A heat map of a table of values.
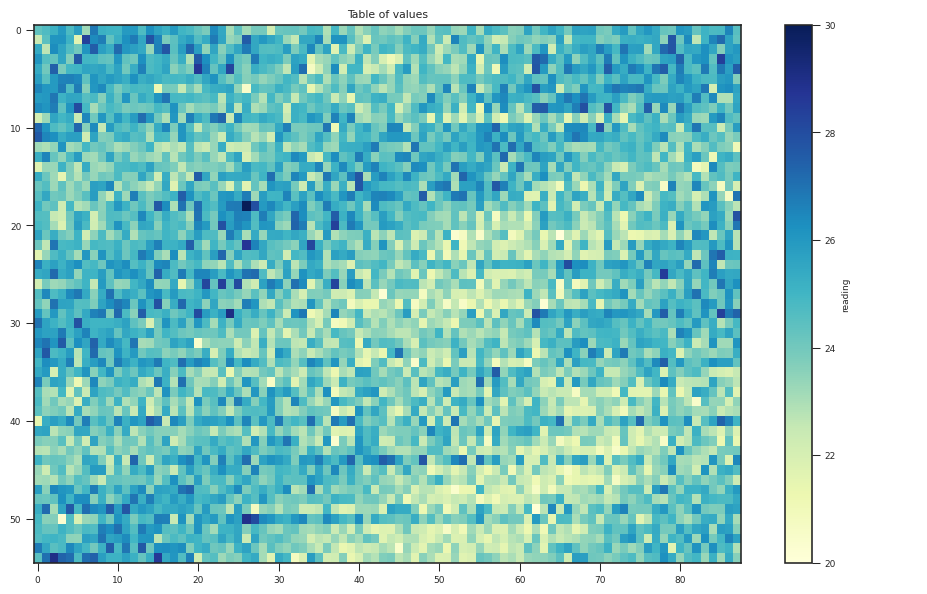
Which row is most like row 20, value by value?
19
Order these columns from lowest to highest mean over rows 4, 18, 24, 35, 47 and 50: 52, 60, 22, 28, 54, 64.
64, 52, 54, 22, 60, 28
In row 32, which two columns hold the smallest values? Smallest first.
20, 40
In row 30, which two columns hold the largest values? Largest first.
5, 0
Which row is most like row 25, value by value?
34
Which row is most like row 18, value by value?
50
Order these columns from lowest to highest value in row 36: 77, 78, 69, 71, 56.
56, 71, 77, 69, 78
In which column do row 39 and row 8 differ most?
68
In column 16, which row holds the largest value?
2
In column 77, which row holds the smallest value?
21
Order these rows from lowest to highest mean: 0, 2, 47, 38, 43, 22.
43, 38, 47, 22, 0, 2
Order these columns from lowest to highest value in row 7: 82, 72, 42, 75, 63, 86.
86, 63, 75, 42, 72, 82
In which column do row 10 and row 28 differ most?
70
